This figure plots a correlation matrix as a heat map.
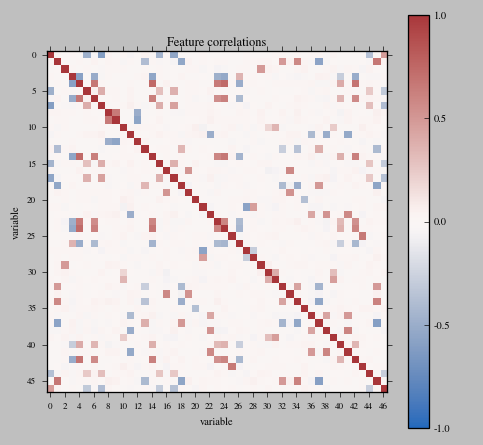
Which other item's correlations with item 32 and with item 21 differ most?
27
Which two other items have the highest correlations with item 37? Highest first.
18, 13
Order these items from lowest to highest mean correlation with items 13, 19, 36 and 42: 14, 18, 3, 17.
3, 17, 18, 14
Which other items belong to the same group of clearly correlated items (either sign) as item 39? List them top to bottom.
10, 30, 31
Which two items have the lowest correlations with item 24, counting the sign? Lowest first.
3, 26
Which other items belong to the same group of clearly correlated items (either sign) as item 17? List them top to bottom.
0, 5, 7, 15, 44, 46
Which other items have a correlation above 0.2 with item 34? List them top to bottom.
1, 32, 45
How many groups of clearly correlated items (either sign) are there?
11
